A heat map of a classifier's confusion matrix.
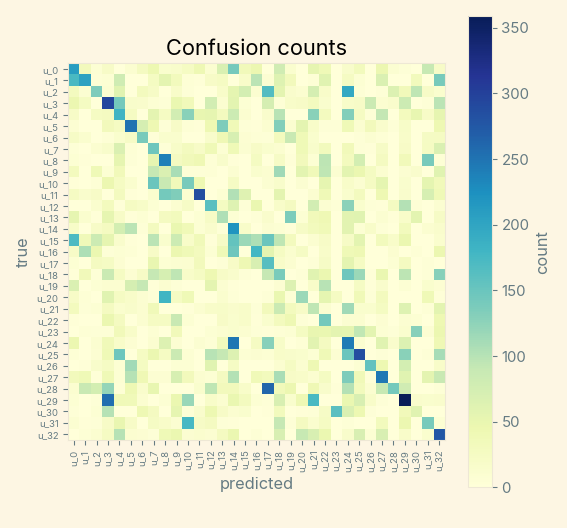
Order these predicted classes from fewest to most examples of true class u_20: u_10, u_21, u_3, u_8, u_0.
u_21, u_0, u_10, u_3, u_8
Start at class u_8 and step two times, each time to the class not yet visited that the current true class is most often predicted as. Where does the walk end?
u_10
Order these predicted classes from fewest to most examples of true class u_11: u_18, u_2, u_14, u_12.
u_12, u_2, u_18, u_14
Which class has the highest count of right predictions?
u_29
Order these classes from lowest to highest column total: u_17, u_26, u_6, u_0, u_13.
u_26, u_6, u_13, u_0, u_17
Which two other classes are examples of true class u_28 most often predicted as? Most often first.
u_17, u_3
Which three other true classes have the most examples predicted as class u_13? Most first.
u_5, u_25, u_0
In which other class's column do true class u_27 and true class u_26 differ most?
u_24
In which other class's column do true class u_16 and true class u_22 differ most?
u_14
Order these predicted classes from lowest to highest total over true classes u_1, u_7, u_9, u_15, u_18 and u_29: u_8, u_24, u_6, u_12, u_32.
u_6, u_12, u_8, u_24, u_32
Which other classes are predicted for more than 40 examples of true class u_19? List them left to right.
u_0, u_5, u_6, u_12, u_22
